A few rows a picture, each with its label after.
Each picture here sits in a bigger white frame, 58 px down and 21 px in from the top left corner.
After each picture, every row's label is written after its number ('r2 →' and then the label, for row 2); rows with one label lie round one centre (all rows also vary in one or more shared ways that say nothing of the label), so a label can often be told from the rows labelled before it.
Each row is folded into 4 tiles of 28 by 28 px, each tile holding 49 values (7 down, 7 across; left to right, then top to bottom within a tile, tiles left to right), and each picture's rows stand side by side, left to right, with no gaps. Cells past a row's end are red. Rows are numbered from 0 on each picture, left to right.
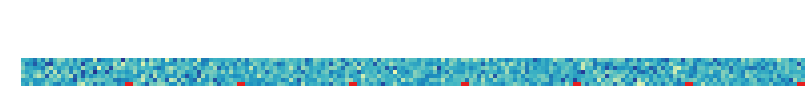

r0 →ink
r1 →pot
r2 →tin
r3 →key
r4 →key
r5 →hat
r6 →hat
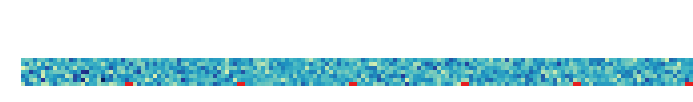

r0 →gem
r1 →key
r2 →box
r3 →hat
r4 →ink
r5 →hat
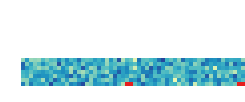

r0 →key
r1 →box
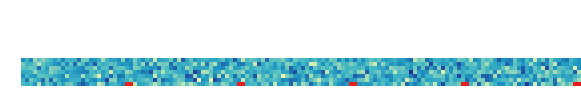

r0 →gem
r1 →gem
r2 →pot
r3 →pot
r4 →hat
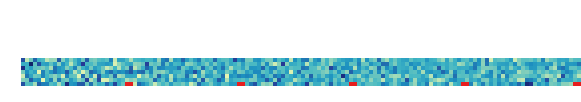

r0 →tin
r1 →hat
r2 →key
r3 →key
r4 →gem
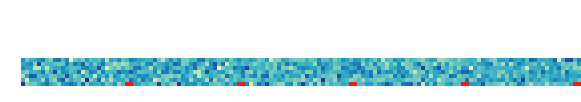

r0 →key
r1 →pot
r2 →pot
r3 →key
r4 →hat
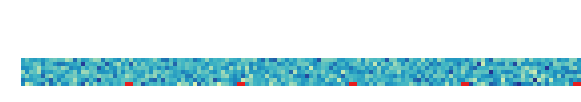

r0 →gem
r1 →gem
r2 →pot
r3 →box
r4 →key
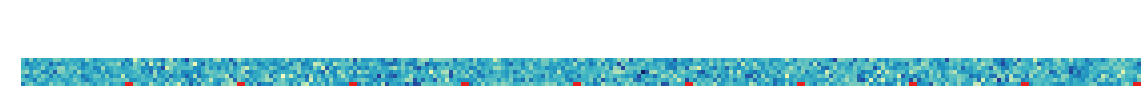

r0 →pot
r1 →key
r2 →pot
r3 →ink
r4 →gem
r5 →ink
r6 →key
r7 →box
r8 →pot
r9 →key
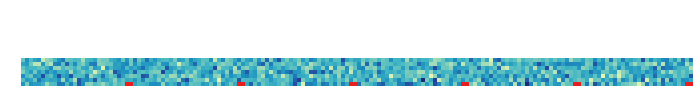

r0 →gem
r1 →box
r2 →hat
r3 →key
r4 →box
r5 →pot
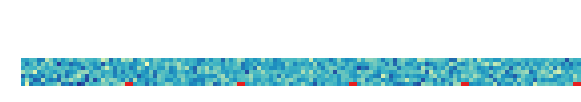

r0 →gem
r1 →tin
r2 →box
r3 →ink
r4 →hat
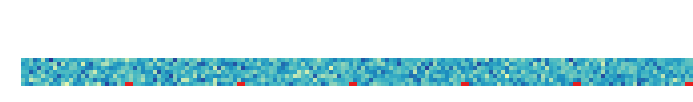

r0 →key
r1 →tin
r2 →gem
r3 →pot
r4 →ink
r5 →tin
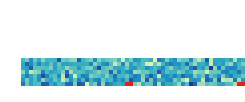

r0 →box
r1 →pot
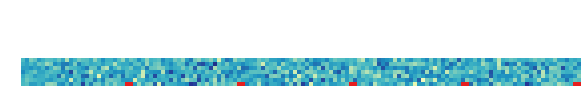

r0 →gem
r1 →hat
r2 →box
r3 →ink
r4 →gem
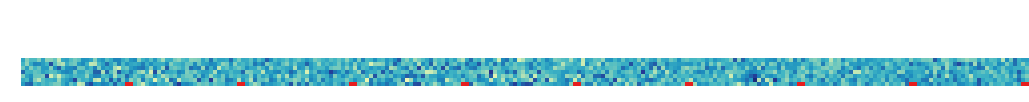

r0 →hat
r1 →ink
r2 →key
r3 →pot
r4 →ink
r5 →hat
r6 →pot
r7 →gem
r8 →gem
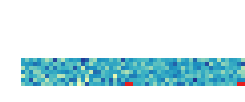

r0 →gem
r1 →gem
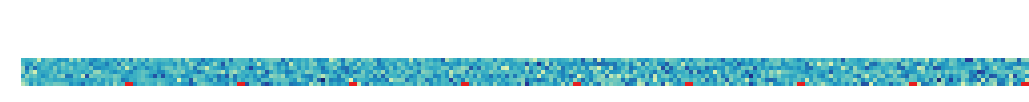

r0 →hat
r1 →ink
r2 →pot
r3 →box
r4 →box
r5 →ink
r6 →pot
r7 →key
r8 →tin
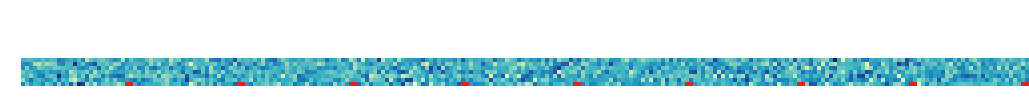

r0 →gem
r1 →ink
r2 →ink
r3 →gem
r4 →ink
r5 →ink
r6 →ink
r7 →box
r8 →key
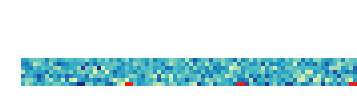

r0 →pot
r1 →ink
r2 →tin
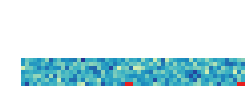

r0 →hat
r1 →tin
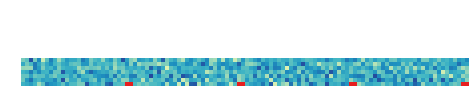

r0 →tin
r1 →key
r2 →pot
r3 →box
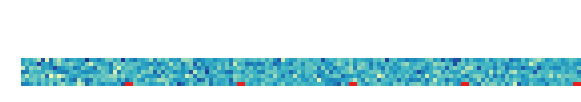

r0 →hat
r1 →hat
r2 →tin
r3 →hat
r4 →hat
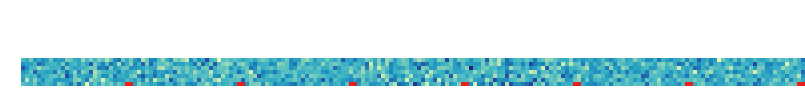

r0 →key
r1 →key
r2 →ink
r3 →tin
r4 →gem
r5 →tin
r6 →pot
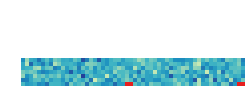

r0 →tin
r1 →box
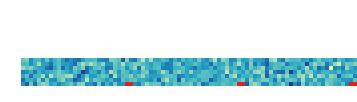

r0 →ink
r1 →hat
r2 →gem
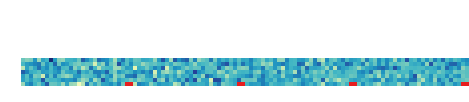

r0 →tin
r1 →hat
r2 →pot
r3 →box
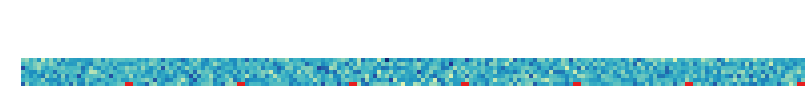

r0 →gem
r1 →key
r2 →box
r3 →hat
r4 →tin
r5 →key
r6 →box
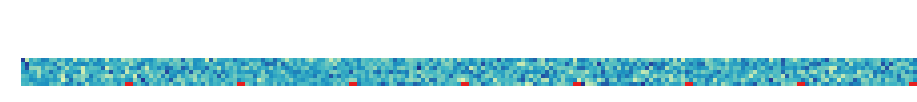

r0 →box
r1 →tin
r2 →key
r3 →pot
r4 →tin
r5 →key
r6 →pot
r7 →ink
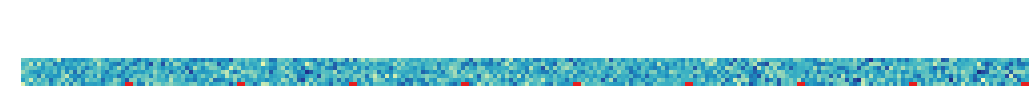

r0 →gem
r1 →hat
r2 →ink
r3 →ink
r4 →ink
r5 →key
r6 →ink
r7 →hat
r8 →ink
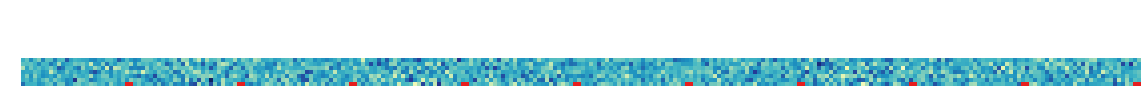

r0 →hat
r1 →box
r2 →ink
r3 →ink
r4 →gem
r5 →gem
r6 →ink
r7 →ink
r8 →hat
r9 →tin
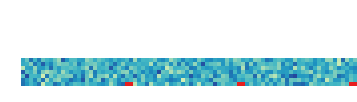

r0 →box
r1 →key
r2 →key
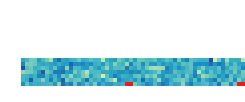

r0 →gem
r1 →tin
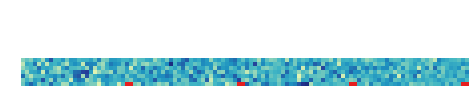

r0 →ink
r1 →gem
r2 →tin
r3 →box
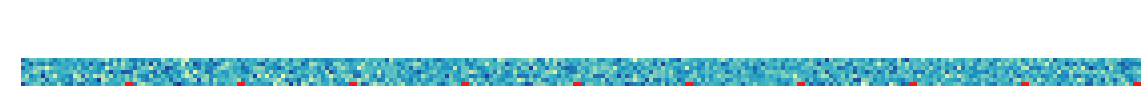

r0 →hat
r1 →tin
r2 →pot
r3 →hat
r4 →pot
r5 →hat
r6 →ink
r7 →ink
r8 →box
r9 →gem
